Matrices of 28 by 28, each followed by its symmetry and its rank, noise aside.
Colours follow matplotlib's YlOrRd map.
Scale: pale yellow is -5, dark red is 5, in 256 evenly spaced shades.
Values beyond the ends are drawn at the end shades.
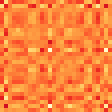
symmetric, rank two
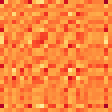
symmetric, rank two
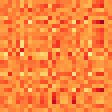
no symmetry, rank three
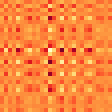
symmetric, rank one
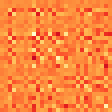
symmetric, rank three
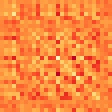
symmetric, rank three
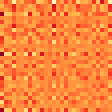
antisymmetric, rank two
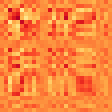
symmetric, rank two
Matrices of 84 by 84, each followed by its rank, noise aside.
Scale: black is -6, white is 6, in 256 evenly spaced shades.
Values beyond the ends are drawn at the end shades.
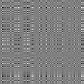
one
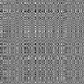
two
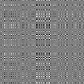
one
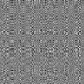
four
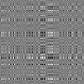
one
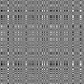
one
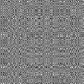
four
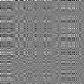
two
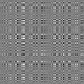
one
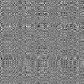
four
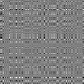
two
